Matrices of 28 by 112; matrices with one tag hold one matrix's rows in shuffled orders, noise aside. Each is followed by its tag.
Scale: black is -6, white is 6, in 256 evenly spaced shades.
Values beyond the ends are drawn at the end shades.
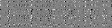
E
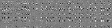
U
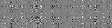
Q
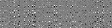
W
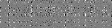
E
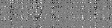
Q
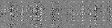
Q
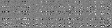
U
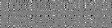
E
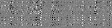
Q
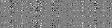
Q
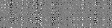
Q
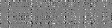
E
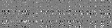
U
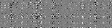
Q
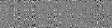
W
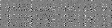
E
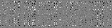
W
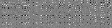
U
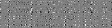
E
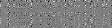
E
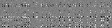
U
